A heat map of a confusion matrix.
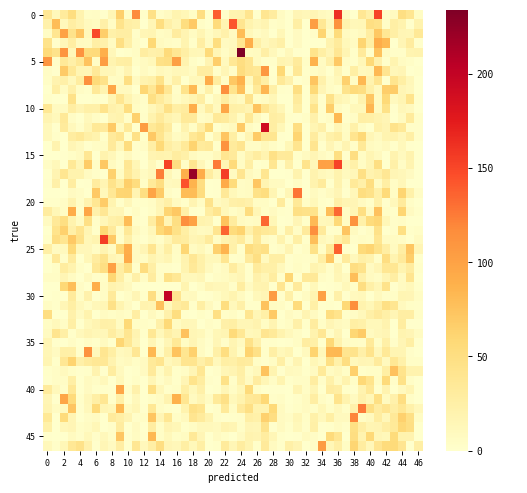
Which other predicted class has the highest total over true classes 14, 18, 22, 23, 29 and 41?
17
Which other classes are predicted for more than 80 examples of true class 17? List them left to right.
14, 18, 19, 22
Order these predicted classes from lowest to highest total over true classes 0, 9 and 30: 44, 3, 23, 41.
23, 44, 3, 41
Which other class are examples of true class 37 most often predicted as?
3
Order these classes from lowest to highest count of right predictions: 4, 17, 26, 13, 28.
28, 26, 13, 17, 4
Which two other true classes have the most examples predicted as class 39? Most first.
42, 7
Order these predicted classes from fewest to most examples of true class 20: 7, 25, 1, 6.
1, 25, 6, 7
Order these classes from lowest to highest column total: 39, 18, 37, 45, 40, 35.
37, 45, 35, 40, 39, 18
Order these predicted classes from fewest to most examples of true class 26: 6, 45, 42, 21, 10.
21, 6, 42, 45, 10
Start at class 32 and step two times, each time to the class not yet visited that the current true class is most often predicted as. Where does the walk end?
38
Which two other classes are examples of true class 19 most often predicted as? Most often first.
31, 13
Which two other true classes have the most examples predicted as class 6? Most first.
2, 29
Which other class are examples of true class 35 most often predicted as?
9
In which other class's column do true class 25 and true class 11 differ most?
10
